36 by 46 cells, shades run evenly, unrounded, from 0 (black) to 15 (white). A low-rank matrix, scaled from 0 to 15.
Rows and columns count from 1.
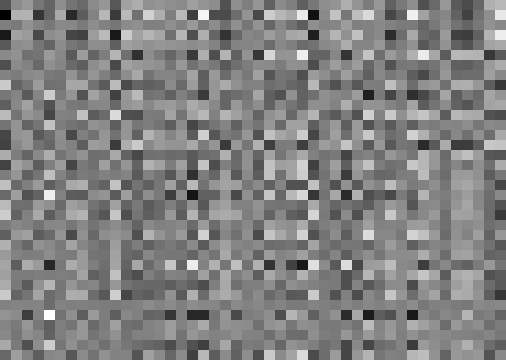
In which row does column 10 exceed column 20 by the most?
2
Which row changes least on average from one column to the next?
31
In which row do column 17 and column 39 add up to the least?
27
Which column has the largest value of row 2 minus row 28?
46
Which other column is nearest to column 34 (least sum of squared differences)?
38
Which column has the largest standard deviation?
28
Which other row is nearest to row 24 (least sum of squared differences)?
14
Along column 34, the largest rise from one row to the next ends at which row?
33
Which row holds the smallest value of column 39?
15
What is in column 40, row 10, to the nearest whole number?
6
